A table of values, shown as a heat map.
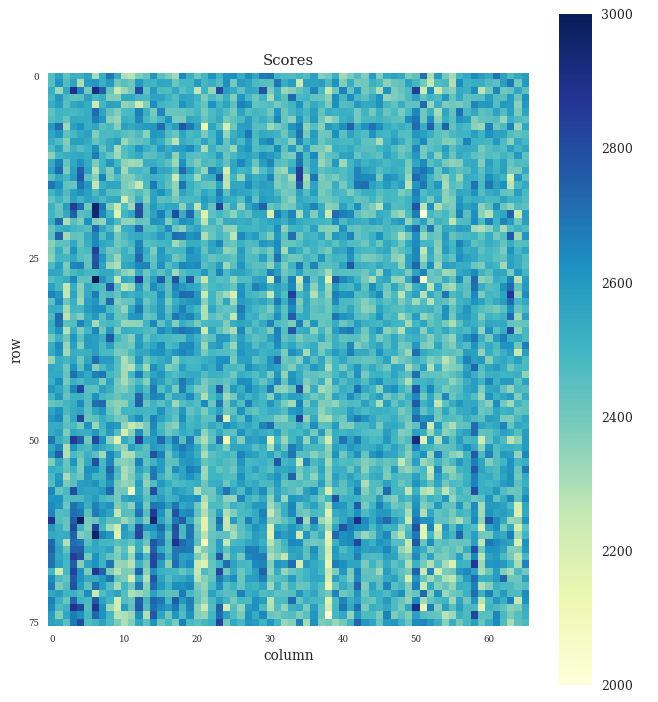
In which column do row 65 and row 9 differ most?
17
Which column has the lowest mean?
38
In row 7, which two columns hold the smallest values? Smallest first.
21, 24
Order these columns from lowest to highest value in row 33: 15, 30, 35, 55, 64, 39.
64, 55, 30, 35, 15, 39
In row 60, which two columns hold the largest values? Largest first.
14, 17
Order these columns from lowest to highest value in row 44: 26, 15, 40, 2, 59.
59, 2, 40, 26, 15
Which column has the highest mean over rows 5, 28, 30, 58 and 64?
6
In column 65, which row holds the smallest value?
41
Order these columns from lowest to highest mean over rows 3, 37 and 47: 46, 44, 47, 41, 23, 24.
24, 46, 47, 44, 23, 41
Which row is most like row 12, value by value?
34
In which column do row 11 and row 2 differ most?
3
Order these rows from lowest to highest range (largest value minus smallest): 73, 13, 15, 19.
15, 13, 73, 19
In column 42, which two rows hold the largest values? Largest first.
61, 64
